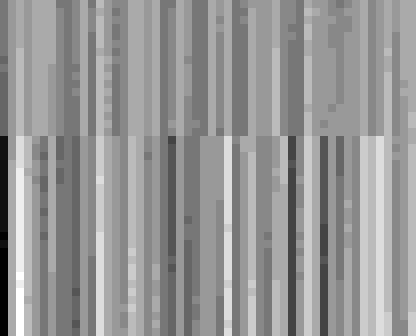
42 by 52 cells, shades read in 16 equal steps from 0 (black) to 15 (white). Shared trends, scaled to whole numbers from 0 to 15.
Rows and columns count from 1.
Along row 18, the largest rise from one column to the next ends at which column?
2
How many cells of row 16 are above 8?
32
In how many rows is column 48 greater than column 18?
25
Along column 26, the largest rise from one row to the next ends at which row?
18
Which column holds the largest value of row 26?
3
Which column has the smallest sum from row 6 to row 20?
1
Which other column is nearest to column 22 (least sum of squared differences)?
10
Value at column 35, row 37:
11
